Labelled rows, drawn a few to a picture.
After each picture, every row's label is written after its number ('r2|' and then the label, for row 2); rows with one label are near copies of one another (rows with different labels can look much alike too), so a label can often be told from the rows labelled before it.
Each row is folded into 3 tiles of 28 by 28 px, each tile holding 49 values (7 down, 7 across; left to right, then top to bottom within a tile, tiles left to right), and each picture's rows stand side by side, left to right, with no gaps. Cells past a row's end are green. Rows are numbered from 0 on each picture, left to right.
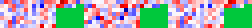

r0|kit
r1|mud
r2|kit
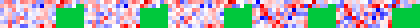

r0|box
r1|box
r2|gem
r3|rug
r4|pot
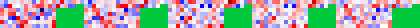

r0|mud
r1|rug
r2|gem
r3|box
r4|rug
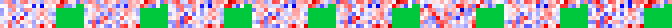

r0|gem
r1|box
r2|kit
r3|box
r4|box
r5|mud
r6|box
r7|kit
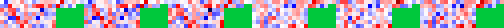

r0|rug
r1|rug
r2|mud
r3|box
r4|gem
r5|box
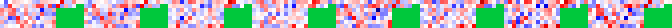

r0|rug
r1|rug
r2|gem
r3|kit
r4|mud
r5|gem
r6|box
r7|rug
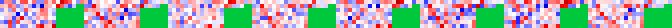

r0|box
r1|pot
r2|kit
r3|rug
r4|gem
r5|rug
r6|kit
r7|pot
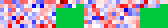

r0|gem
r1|rug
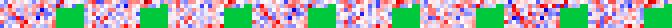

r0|pot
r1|gem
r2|gem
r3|pot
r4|kit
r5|rug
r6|rug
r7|kit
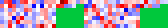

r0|gem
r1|rug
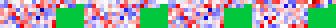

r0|mud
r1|pot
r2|mud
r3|gem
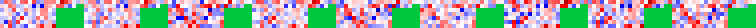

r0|box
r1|box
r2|rug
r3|gem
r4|rug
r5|mud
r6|kit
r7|box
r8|pot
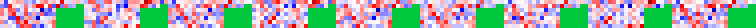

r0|rug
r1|kit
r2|rug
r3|gem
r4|mud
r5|pot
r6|rug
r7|gem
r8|rug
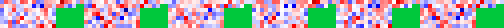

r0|box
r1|mud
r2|rug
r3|gem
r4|box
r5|mud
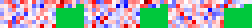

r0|kit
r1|gem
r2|pot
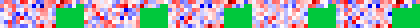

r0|box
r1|pot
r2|gem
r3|gem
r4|gem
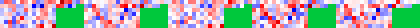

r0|box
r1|pot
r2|box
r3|pot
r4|rug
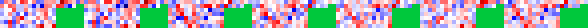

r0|box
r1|box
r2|rug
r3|pot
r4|pot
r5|kit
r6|rug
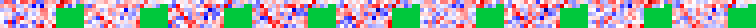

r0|box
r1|mud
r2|pot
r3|rug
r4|mud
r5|box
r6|mud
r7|kit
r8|rug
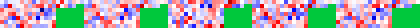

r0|mud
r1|pot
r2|box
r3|pot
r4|pot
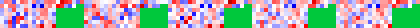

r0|box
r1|pot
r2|gem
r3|box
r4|box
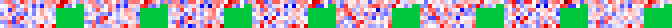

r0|kit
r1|kit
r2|box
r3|gem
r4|mud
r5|rug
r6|gem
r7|kit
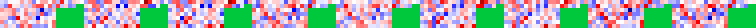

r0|mud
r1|gem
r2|gem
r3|pot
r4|pot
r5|kit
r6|kit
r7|mud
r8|pot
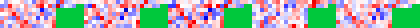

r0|pot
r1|mud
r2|pot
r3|kit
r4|pot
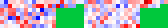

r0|rug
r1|gem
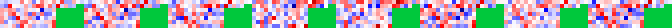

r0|mud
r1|mud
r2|rug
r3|box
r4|kit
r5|mud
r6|rug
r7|rug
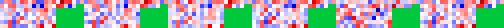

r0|box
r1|kit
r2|kit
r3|box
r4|mud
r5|box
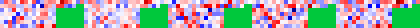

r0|box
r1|gem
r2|rug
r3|mud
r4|gem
